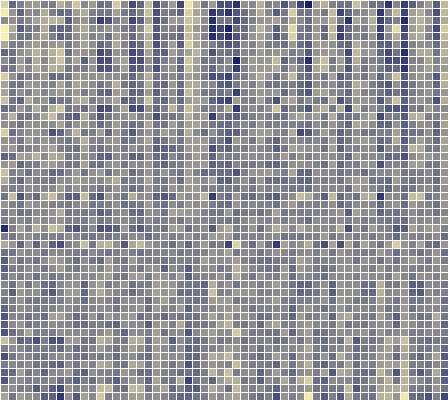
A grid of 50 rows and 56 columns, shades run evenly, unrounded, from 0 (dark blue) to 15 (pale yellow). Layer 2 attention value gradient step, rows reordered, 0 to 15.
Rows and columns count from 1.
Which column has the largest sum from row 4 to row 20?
24
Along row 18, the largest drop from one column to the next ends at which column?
51
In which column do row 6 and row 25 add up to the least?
48
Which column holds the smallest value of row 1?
39
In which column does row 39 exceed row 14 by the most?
30
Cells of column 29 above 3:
44
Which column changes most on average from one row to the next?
1
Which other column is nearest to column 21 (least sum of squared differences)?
9
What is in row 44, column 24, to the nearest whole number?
5
